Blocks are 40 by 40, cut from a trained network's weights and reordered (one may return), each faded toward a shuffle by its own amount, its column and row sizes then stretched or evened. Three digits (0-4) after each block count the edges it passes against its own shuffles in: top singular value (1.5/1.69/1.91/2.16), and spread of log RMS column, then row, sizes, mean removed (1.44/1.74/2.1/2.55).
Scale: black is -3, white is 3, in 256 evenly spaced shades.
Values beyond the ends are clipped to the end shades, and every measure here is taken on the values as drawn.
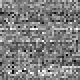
1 1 3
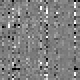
1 4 1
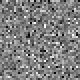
0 1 2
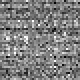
2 2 0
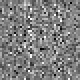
0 3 0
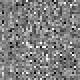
0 4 2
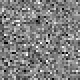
0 1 1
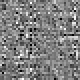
0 4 0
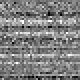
4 0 4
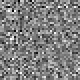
1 0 2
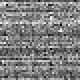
3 1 2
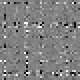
1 3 4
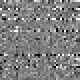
2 2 4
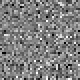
1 2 2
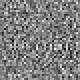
3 2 1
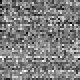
1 0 2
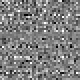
1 1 4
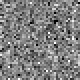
0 1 0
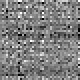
2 4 1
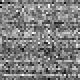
2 1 0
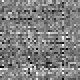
1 3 3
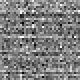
2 3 0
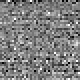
0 2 3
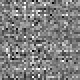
0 3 1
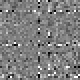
2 2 3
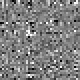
1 4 2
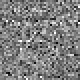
0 0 1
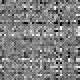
2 4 2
